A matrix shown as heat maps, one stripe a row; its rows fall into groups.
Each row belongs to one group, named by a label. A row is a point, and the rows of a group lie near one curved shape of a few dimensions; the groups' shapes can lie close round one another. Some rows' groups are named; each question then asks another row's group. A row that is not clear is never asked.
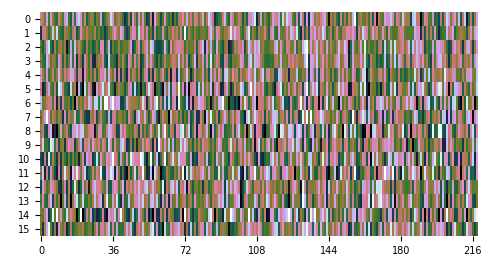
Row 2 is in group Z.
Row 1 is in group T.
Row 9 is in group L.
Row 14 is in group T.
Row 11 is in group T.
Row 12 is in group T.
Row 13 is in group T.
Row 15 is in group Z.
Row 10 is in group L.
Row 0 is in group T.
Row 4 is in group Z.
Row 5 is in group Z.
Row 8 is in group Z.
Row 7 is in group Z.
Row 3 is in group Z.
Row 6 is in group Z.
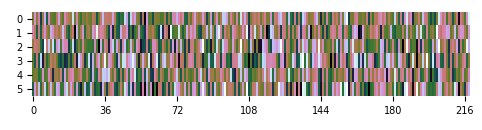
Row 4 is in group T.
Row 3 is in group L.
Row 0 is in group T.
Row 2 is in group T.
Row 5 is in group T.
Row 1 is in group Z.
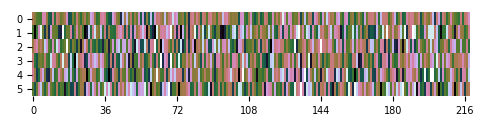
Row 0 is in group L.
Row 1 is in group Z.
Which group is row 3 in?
Z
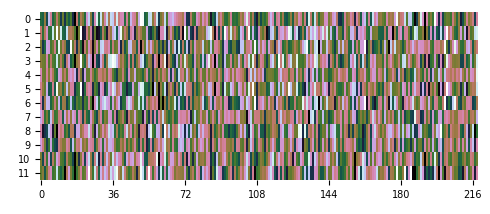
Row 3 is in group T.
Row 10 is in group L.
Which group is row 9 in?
Z
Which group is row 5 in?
T
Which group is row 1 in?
T
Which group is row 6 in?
Z
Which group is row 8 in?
Z
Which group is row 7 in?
Z
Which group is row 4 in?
Z
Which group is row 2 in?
Z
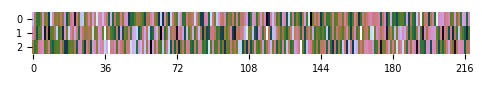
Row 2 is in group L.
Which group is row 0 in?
Z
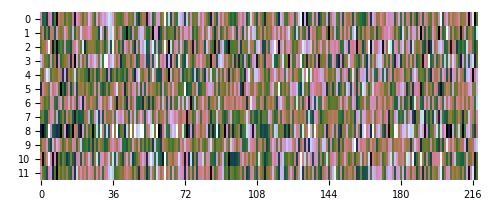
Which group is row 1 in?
T
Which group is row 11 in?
Z
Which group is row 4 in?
Z
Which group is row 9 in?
T
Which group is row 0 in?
Z
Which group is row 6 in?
Z
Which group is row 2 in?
Z
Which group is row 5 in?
T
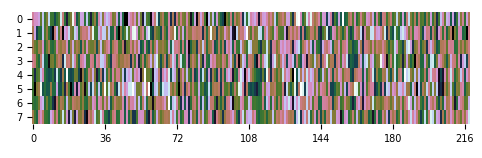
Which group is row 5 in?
L
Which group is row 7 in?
Z
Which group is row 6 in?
L
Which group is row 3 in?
Z
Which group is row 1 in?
T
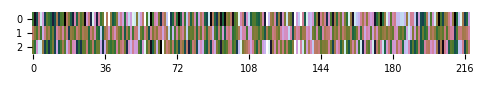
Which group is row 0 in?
L
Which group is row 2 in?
Z
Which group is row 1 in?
L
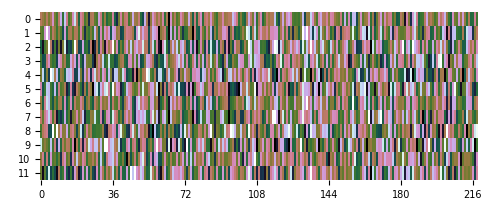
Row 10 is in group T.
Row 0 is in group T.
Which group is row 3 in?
Z
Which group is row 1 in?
Z
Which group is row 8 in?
T
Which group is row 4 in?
L
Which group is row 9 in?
Z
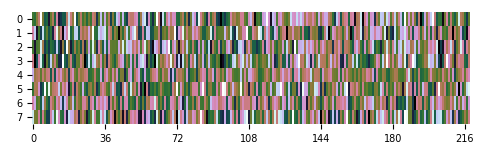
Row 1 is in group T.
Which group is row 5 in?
T
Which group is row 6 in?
Z
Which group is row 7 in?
T
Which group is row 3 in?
Z
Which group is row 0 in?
Z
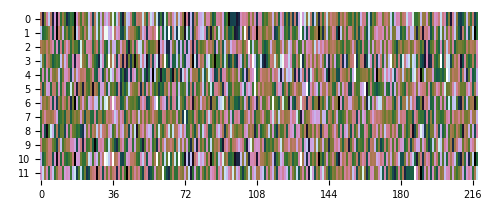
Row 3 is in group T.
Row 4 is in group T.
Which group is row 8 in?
L
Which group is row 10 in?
Z
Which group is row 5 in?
Z
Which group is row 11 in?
Z
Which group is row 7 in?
T
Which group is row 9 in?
Z
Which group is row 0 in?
Z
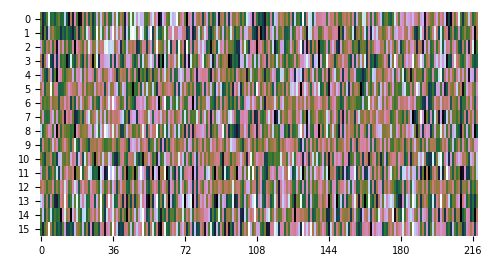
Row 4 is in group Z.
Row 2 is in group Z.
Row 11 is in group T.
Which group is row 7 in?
L
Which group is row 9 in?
T
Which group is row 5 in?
L
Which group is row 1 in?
L
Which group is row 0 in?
L
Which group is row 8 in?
Z
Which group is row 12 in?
T
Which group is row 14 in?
T
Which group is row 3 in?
Z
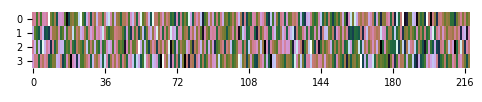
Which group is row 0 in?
L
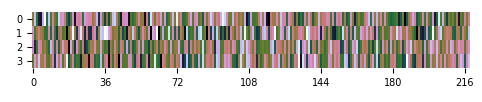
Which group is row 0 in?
L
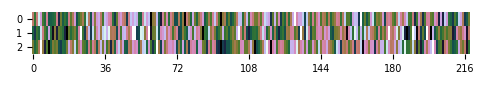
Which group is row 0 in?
Z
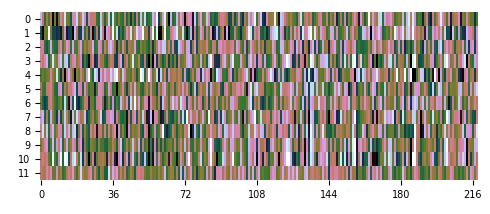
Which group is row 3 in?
T
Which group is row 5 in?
Z
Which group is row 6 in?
L
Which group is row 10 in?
T
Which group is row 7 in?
T
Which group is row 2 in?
Z
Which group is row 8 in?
Z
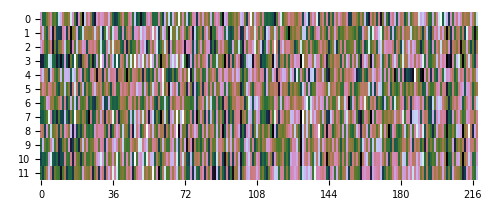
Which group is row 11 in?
L
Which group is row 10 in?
L
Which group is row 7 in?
L
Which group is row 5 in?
T
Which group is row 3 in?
L
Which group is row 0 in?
Z
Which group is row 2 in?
T
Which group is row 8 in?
L
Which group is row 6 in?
Z
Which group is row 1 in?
T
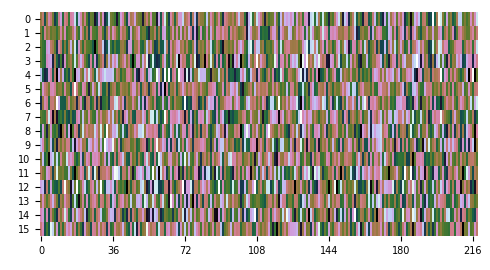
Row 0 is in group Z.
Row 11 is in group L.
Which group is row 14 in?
T
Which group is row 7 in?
Z
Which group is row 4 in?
Z
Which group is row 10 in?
L
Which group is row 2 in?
Z
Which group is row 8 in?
T
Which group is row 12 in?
T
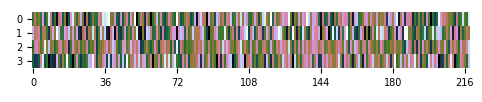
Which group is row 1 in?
T
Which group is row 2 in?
T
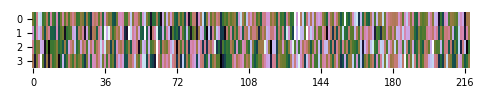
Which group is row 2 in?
Z
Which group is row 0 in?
Z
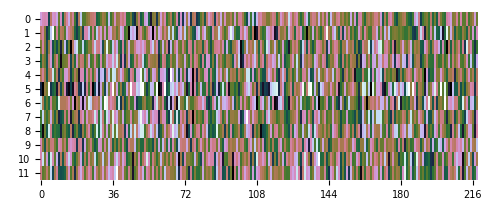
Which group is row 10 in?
L
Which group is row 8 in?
L
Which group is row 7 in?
T
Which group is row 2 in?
T
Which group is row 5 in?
L
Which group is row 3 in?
T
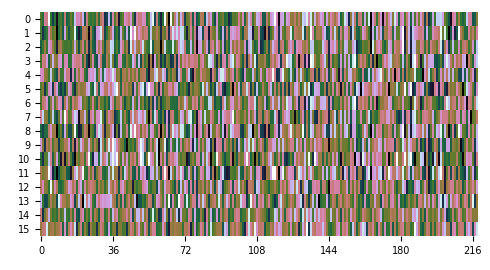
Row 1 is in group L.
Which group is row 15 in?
Z
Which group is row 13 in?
Z
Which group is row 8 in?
L
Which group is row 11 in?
Z
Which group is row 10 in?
L
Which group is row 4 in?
Z
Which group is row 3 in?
T
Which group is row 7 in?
T
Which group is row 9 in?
T
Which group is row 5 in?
L
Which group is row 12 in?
L
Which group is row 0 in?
Z
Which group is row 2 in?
L
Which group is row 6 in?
T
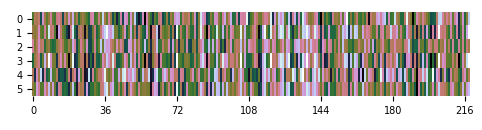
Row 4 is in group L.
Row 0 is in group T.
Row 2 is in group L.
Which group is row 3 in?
T
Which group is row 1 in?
T
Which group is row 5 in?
T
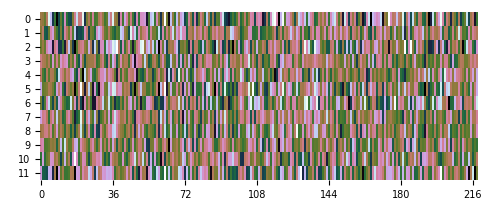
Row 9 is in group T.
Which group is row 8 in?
T
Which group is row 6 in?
Z
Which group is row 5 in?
T
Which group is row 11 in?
Z
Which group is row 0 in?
Z
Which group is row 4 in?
Z
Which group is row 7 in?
L
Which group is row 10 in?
T
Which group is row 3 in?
T
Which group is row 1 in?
L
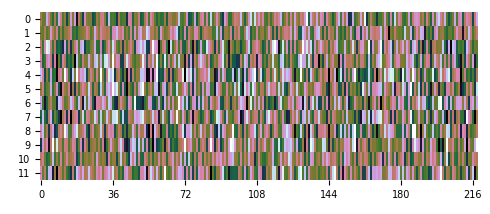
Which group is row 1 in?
L
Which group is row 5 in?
T
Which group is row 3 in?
Z
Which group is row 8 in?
T
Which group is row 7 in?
T
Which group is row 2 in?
Z
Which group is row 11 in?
Z
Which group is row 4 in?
T
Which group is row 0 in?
Z
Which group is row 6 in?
Z
